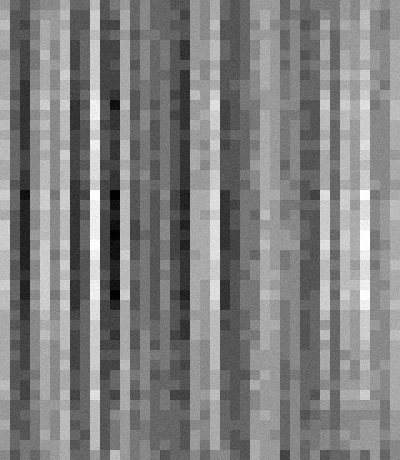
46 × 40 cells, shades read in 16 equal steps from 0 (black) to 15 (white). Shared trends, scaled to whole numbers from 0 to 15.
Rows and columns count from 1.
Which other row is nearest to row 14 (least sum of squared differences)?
32
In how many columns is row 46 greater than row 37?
14
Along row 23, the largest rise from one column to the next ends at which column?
13
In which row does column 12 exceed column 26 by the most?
46
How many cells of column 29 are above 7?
9
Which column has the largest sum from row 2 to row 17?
10
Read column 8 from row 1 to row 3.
6 5 5
